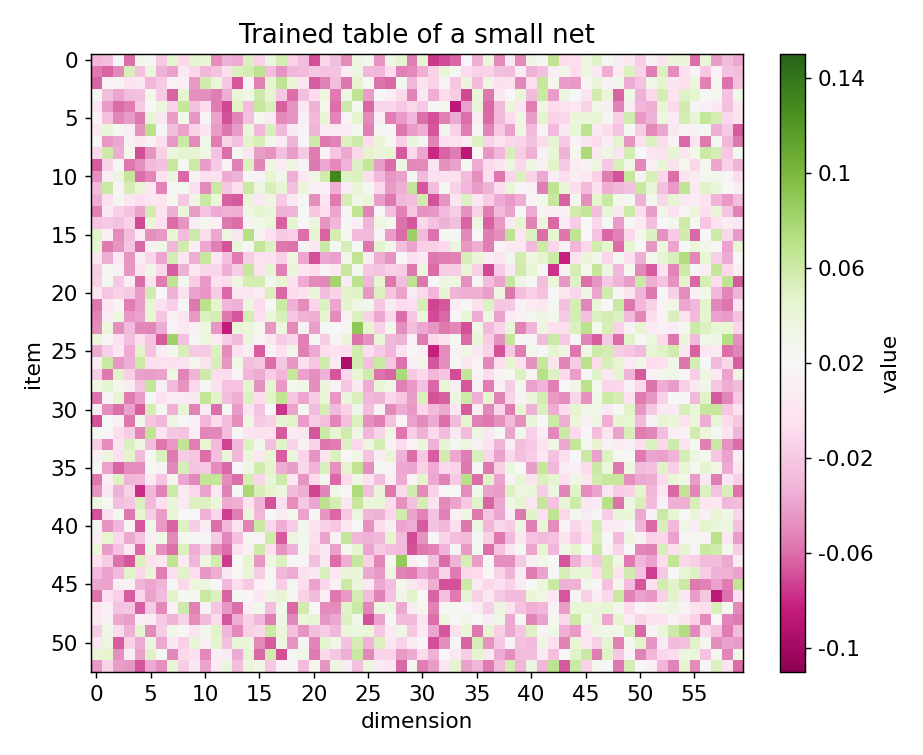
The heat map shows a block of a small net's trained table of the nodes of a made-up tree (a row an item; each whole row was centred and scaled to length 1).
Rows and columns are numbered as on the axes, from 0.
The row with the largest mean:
11
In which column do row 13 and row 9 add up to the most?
24
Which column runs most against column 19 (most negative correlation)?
40
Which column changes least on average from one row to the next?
37
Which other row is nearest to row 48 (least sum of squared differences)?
47
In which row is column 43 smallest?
17
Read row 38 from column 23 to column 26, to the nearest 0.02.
0 0.06 0.04 0.04
